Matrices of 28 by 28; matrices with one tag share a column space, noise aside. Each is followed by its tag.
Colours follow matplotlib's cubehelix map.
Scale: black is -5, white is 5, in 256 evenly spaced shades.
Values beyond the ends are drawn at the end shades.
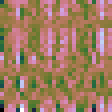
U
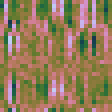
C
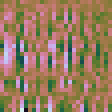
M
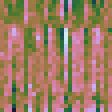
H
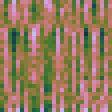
H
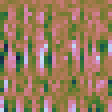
M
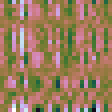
U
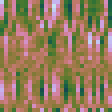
C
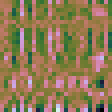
U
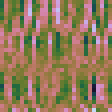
C
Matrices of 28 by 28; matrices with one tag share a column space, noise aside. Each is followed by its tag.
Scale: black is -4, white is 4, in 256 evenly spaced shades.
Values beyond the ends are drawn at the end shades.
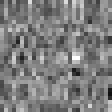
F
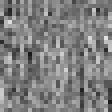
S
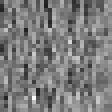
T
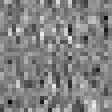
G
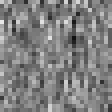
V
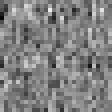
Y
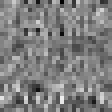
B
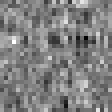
V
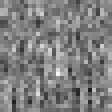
S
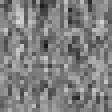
T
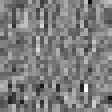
B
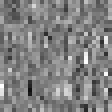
F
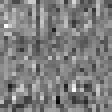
B
